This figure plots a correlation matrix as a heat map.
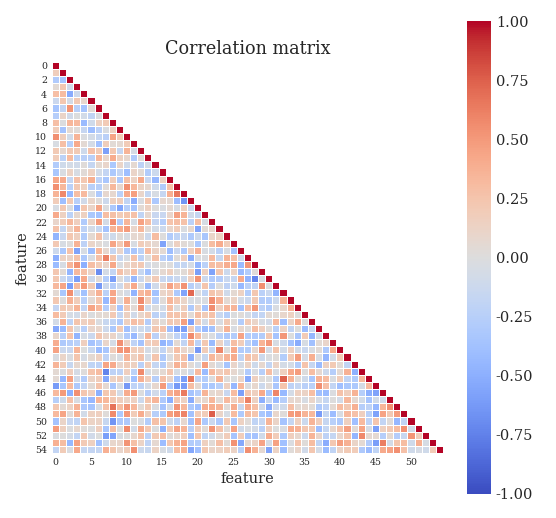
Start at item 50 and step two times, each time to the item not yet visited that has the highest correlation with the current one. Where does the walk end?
43
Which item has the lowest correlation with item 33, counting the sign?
7
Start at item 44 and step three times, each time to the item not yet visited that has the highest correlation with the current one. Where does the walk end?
38
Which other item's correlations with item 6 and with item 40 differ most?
29
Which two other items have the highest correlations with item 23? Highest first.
40, 10
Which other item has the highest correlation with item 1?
18
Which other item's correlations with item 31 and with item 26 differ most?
46
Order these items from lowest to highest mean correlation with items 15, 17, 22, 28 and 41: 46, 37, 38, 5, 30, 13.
30, 38, 37, 13, 5, 46
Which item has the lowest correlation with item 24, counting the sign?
0
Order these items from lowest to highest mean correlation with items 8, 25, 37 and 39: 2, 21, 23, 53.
21, 2, 53, 23
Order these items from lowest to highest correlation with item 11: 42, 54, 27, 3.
42, 27, 3, 54
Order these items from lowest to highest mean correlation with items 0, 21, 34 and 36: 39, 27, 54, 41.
39, 27, 54, 41
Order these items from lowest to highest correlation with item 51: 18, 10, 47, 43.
47, 18, 43, 10
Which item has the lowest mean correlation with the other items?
45
